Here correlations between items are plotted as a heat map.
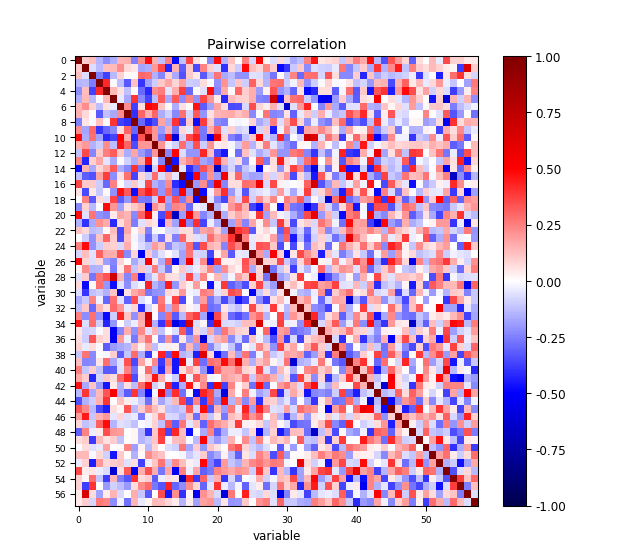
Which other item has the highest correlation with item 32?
52
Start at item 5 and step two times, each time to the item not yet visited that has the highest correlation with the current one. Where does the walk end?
25
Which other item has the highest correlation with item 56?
1
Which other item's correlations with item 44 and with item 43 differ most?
21
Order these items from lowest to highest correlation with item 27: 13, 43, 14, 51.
13, 43, 14, 51
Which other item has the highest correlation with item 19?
4
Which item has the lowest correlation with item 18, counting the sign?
36
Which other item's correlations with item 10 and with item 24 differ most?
33
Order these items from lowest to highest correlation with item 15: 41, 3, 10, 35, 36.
10, 36, 3, 35, 41
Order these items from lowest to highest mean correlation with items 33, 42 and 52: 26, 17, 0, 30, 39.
39, 30, 17, 0, 26
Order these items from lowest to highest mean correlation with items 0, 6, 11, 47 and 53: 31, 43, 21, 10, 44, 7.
31, 43, 44, 21, 7, 10
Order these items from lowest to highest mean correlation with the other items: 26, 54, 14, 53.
14, 54, 53, 26
